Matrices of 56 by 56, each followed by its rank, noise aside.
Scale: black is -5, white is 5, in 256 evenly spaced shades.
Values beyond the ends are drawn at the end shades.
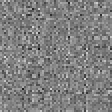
eight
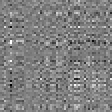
four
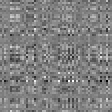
three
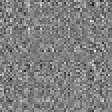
six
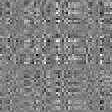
three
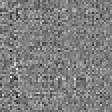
eight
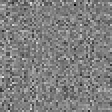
eight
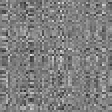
four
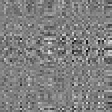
four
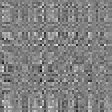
three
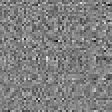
six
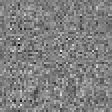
eight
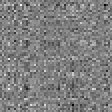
four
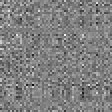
six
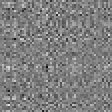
four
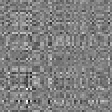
three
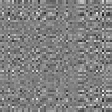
three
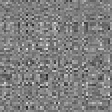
four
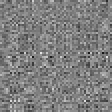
four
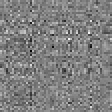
six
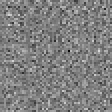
eight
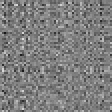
six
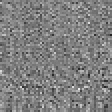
eight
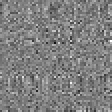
eight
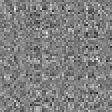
six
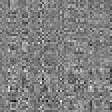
six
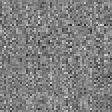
eight
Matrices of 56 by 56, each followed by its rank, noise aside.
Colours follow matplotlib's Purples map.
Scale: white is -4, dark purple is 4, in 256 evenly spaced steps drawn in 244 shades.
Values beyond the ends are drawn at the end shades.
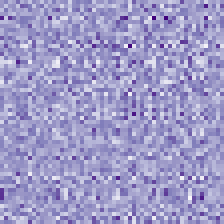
five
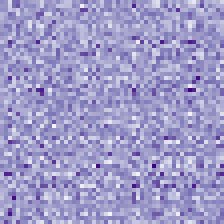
seven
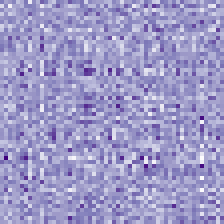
six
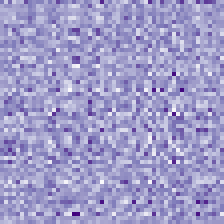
five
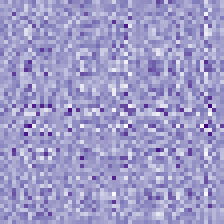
five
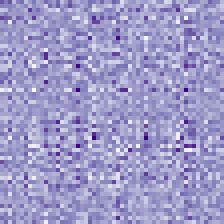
five
